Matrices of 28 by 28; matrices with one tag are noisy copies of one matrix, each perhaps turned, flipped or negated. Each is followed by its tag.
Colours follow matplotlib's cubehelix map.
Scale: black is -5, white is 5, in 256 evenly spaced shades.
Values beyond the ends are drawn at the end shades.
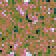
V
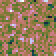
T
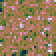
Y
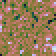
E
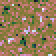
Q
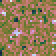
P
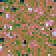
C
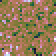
E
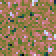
T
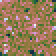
Y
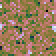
V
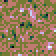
Q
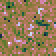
Q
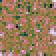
Y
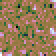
Y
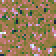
T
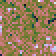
E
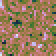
P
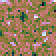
P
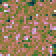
Y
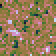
Q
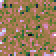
Y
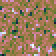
T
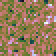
T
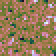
T
